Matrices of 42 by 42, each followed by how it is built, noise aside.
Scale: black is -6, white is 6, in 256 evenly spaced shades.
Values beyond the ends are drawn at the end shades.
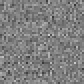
low rank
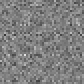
low rank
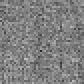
blocks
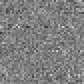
uneven rows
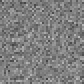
blocks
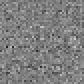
uneven rows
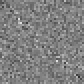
banded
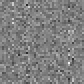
uneven columns
